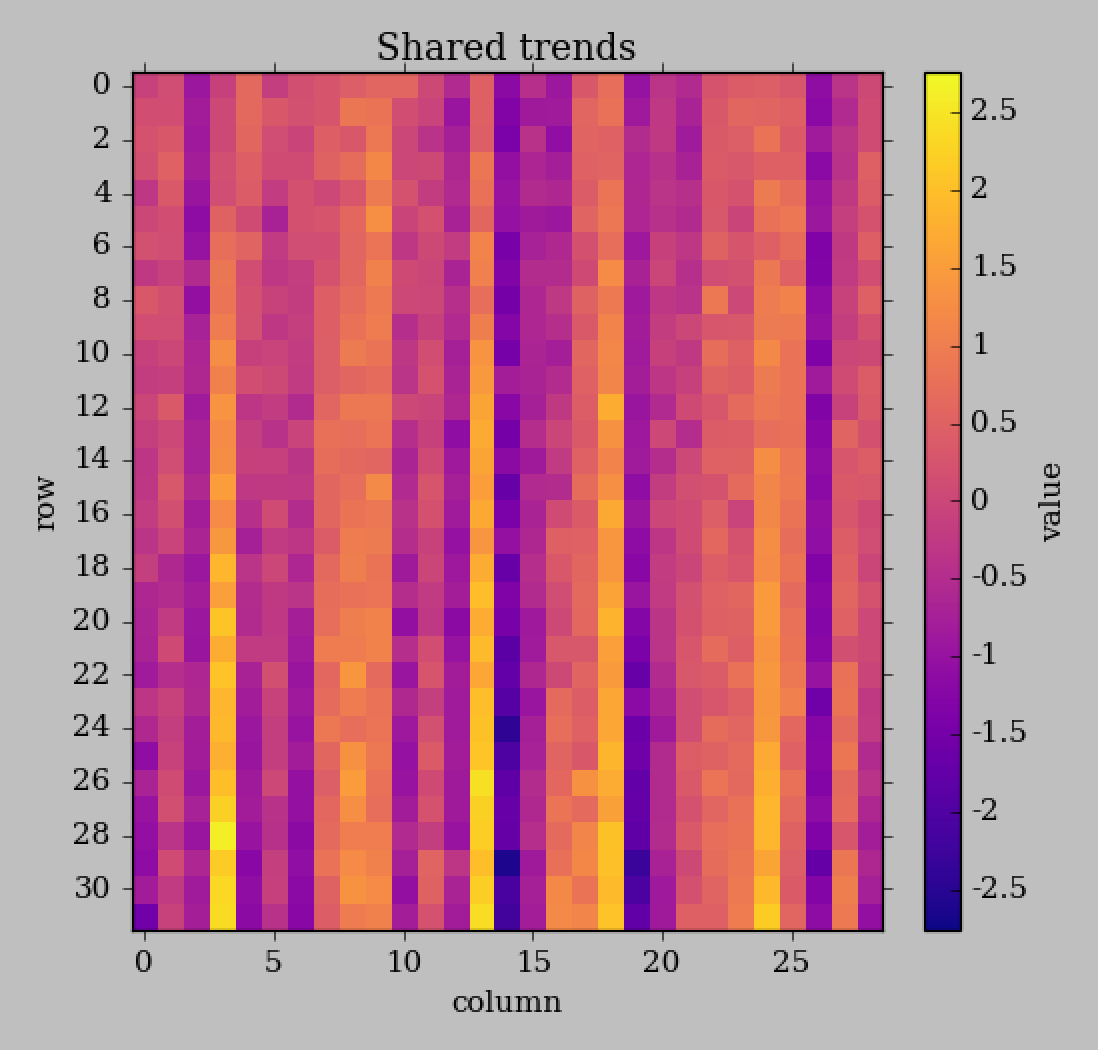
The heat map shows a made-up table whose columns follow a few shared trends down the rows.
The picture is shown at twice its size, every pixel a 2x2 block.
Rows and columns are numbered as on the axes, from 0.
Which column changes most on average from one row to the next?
14
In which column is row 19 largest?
13
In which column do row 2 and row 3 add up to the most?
9
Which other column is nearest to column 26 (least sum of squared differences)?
19
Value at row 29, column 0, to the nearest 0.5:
-1
